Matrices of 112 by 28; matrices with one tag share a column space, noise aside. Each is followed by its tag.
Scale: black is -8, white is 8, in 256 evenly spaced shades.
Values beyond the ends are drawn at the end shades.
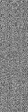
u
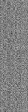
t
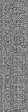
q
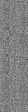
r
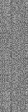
t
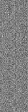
r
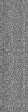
r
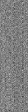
q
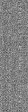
q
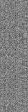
r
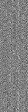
t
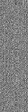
t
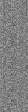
r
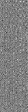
u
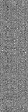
r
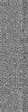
t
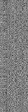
t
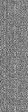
r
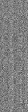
q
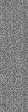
t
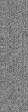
r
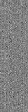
t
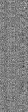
u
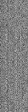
u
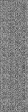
r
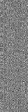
u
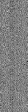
u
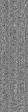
u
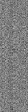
r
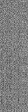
q
